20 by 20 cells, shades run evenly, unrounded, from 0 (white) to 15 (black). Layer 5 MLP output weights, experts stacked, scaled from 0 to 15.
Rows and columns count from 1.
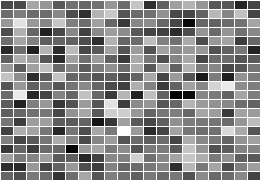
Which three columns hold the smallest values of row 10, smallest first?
18, 17, 11
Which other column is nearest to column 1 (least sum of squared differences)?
5
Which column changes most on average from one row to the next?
2
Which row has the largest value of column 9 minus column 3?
14
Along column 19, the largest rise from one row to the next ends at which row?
3
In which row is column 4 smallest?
8
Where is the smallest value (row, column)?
15, 10
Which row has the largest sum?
4
